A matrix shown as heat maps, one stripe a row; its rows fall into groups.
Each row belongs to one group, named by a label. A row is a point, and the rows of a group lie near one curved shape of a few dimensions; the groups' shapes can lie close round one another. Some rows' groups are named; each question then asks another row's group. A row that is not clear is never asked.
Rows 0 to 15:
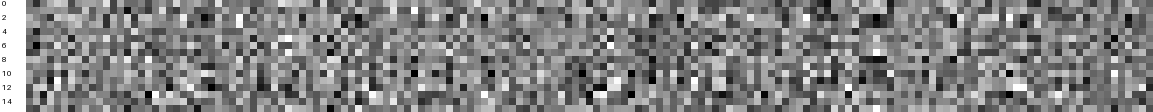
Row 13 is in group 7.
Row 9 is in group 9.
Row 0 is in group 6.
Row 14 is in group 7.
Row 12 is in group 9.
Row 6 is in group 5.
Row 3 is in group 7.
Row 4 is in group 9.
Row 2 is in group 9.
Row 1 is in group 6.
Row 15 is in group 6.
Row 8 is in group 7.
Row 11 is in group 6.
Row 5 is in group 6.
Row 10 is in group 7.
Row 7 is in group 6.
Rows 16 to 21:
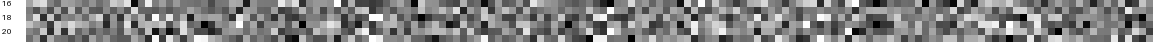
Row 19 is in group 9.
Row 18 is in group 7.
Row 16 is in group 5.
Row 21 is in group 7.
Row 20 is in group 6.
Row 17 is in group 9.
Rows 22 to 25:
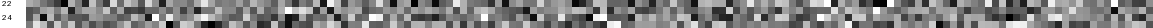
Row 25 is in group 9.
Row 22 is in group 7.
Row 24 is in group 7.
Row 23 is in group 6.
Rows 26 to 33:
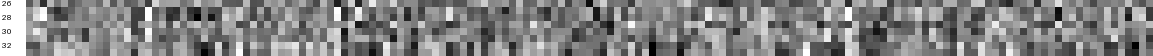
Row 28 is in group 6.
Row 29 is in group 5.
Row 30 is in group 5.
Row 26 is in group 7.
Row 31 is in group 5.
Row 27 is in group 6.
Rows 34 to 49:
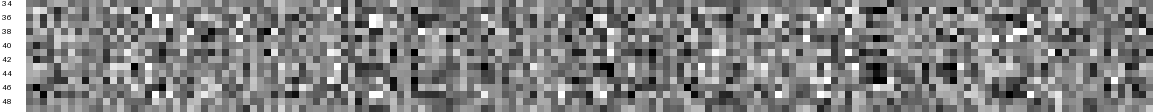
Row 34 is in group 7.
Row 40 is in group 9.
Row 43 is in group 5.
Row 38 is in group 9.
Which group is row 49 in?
5
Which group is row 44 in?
5
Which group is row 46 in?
9
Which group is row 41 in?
5
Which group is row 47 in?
7
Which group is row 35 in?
5
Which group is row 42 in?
9
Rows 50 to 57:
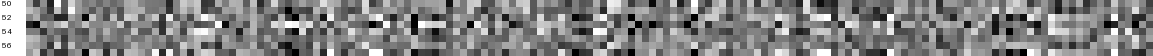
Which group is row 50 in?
6
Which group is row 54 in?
7
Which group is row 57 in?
7
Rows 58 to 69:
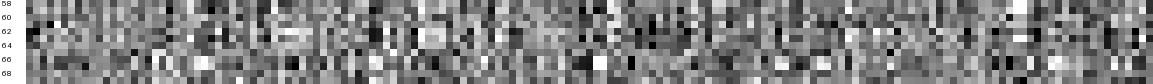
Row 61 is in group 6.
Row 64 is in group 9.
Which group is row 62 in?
9
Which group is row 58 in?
9
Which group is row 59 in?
9
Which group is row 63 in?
9
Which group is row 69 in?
7
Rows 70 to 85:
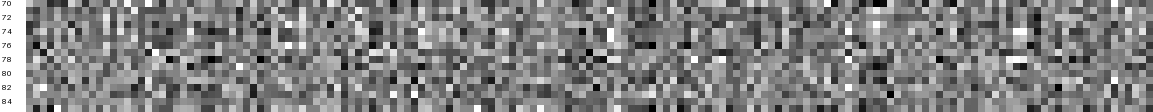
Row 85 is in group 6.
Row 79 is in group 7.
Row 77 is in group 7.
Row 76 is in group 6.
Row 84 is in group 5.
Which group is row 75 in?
9
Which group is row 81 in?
7
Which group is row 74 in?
9
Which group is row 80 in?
5
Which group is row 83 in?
6
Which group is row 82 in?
6
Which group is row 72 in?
7
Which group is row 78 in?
9
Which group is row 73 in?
6
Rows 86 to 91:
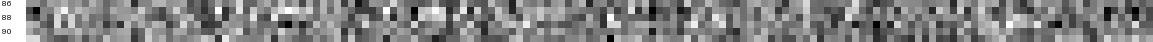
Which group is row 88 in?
5
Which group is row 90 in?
7
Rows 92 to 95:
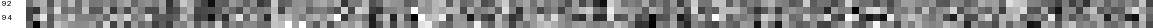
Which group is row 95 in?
6
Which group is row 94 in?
5
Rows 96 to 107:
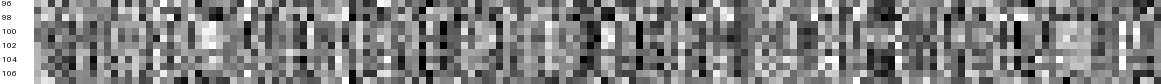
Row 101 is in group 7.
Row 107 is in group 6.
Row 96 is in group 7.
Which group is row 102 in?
7
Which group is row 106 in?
7
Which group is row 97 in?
5
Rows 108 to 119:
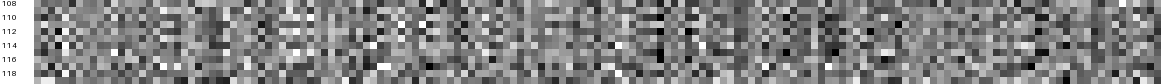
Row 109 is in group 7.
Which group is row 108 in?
7
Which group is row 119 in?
6
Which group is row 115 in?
6
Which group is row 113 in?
7
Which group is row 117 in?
7
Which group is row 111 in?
6
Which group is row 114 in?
6
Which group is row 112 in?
6
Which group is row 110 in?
6
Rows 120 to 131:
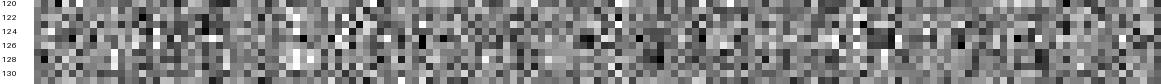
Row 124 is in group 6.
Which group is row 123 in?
6
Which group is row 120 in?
6
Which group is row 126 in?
5
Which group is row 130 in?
9
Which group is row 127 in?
6
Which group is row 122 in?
6
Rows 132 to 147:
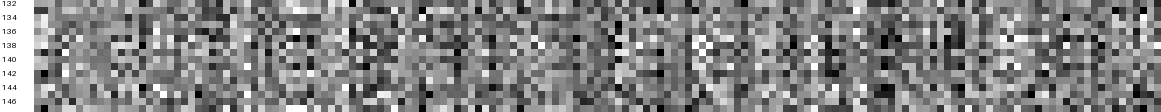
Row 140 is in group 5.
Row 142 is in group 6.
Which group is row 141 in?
9
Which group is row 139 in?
6
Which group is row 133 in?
9
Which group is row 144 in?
5
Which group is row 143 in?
5
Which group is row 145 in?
7
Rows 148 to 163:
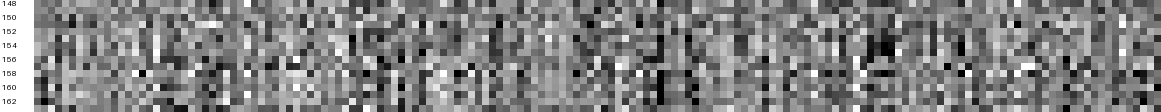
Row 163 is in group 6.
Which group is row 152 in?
5
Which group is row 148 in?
9
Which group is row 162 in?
9
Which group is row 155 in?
7
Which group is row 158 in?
9
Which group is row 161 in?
9
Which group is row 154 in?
7
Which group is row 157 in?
9
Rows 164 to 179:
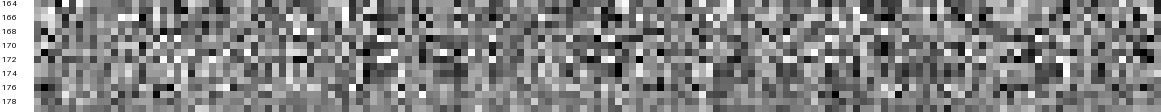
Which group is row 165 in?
6
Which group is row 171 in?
9
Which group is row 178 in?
9
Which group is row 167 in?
6
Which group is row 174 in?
5
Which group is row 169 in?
7
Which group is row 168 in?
6
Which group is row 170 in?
5
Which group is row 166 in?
5
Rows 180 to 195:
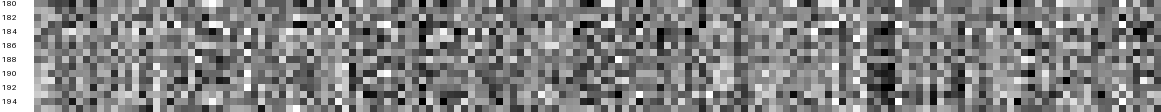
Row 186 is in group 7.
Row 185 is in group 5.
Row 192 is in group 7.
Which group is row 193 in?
5
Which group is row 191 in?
6
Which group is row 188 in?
9
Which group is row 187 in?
7
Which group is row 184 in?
9
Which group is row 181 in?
5
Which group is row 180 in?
7
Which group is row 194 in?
7
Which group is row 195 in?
6
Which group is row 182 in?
6
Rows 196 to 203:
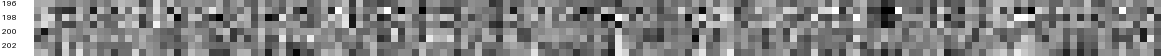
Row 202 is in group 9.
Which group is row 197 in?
7
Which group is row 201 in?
9
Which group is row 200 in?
9
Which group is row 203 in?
9
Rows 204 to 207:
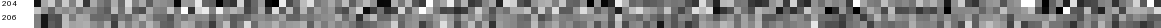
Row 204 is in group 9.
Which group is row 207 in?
9
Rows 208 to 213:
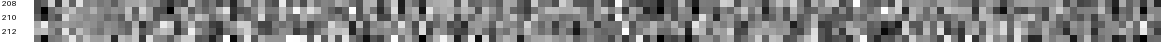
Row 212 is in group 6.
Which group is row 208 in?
5
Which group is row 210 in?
5
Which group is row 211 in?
6
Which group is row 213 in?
9
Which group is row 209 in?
9
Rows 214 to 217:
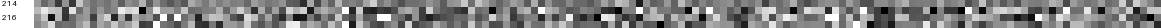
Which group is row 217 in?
6
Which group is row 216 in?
7
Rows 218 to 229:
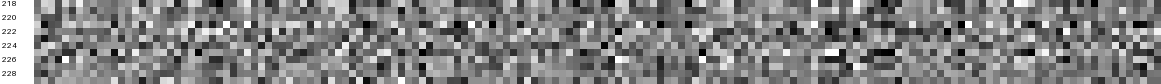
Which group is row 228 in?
9
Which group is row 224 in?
6
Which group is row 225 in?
7
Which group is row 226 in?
6
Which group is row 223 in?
5
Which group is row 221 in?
9
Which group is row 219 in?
5
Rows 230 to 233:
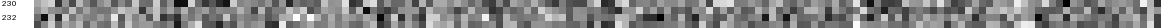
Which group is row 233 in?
9
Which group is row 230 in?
6
